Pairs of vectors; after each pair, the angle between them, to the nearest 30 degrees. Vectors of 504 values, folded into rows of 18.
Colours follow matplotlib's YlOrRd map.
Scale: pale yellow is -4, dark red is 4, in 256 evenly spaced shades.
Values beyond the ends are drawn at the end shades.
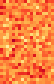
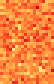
150 degrees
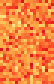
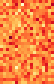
30 degrees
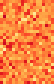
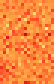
60 degrees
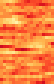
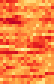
150 degrees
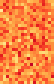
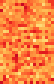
150 degrees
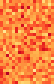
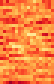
120 degrees
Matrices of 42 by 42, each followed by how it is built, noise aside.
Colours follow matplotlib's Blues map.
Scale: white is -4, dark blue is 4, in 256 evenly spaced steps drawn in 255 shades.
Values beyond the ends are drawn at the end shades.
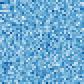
noise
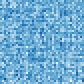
blocks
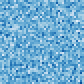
noise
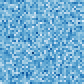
noise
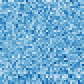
low rank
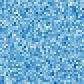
noise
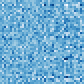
low rank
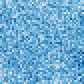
smooth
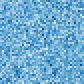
noise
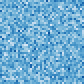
noise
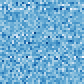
uneven rows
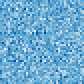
uneven rows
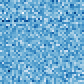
uneven rows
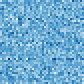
uneven rows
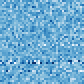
uneven rows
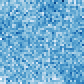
smooth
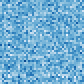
low rank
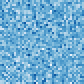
low rank
